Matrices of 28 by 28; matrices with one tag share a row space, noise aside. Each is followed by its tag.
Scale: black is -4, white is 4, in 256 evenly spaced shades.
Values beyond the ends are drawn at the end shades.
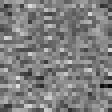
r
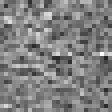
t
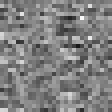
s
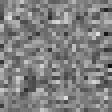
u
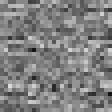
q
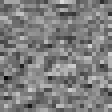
r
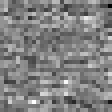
q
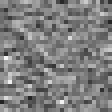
r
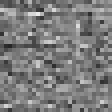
t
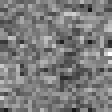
s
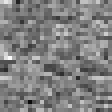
t
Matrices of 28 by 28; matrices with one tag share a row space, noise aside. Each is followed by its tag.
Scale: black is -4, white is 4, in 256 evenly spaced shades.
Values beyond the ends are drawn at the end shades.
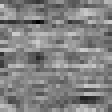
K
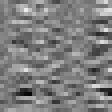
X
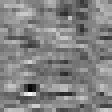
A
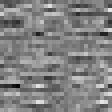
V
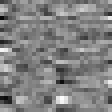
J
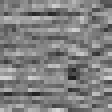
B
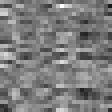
J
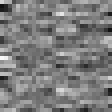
J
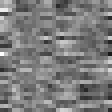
J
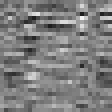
A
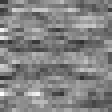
K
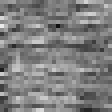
K
